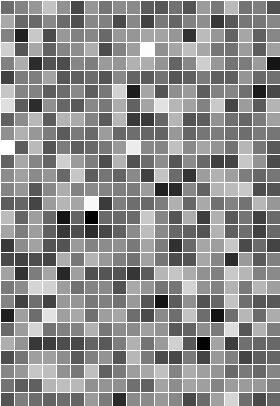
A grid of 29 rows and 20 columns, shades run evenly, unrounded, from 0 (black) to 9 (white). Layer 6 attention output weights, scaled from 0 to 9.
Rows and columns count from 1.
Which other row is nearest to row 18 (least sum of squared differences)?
24
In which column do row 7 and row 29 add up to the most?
17
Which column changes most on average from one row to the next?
1
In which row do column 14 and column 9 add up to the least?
29
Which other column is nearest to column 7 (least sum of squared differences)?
5
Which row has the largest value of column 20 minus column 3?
8
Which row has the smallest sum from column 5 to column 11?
20
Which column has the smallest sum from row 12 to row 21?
13
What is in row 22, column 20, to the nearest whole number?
3
